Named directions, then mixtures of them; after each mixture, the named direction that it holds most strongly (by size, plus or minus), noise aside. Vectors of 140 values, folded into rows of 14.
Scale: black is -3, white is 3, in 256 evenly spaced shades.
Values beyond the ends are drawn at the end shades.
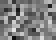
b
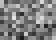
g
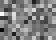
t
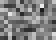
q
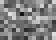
q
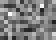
q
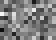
t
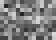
q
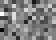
t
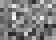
g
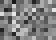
t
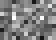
t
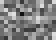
q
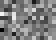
t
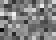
t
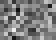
b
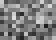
g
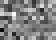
t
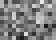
g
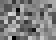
b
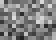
g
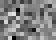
b
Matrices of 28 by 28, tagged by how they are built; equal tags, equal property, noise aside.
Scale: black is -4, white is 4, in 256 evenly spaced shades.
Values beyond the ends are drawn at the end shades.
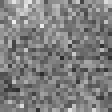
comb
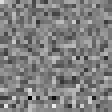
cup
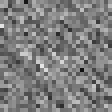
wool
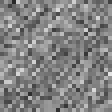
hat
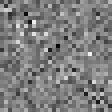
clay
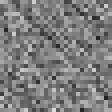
wool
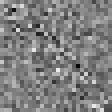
clay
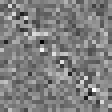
clay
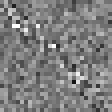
clay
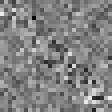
clay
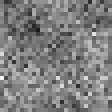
comb
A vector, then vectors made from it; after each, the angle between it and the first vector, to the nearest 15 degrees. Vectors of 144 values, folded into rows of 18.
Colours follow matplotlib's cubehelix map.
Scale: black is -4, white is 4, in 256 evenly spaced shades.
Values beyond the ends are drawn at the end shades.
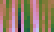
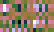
75 degrees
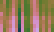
15 degrees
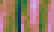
60 degrees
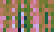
30 degrees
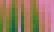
135 degrees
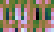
105 degrees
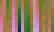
15 degrees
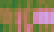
105 degrees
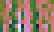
150 degrees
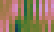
75 degrees
